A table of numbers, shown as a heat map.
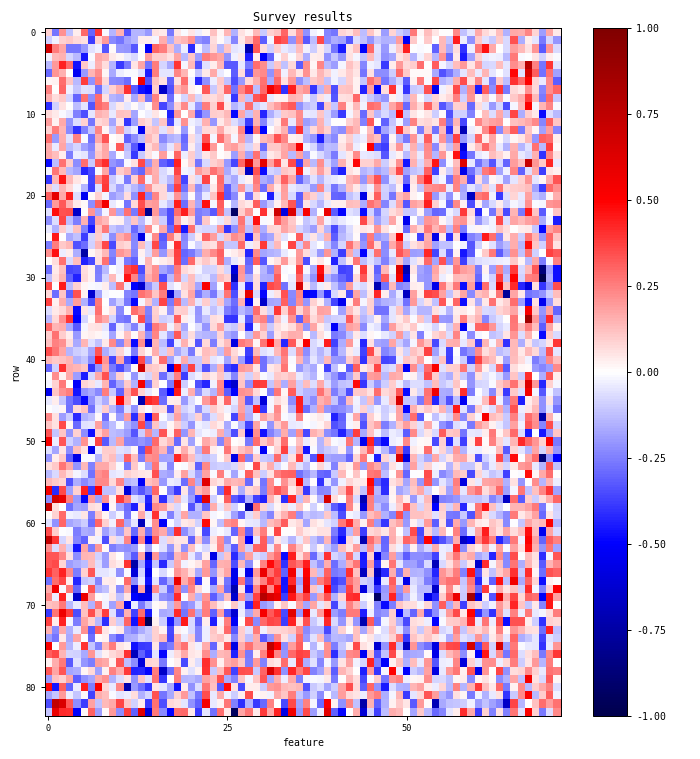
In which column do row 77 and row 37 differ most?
13
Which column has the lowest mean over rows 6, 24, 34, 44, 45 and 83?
26
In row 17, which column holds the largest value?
35
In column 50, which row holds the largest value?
2
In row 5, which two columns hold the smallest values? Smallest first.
4, 14
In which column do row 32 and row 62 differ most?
28
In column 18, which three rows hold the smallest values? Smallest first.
80, 56, 50
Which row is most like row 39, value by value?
48
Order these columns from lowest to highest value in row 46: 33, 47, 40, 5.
40, 47, 33, 5
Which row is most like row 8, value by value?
63
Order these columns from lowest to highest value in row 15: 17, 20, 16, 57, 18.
17, 20, 16, 18, 57
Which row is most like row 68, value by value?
66
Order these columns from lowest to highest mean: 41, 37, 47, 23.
47, 41, 37, 23
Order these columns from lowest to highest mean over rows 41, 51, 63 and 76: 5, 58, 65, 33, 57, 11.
58, 11, 5, 33, 65, 57
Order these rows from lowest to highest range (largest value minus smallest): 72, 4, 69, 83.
4, 72, 83, 69
